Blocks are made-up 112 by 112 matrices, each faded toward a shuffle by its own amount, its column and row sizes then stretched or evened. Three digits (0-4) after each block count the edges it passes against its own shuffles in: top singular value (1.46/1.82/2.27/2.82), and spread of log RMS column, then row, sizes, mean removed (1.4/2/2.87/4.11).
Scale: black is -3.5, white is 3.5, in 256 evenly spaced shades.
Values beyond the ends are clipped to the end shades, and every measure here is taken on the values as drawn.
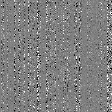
0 4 0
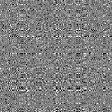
4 2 3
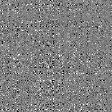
0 3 3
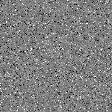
1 0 1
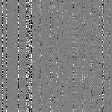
4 4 0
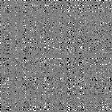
2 3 3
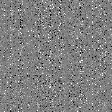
0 3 0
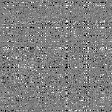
3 2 3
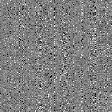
3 3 0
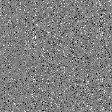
1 2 0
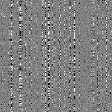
4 4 0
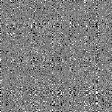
3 3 2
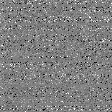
0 0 3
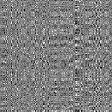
4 3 1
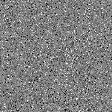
1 1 0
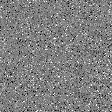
1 0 1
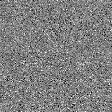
1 0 1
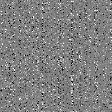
2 3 0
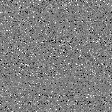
0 0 2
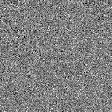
2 0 1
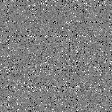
0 2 2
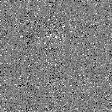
0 2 2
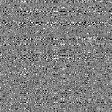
3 1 3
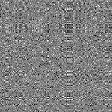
4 1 2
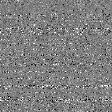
0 1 3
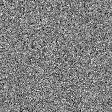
0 0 0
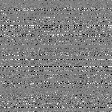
3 0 4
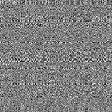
4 0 3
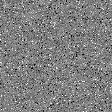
1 1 0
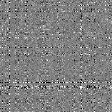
3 3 3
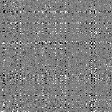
4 3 3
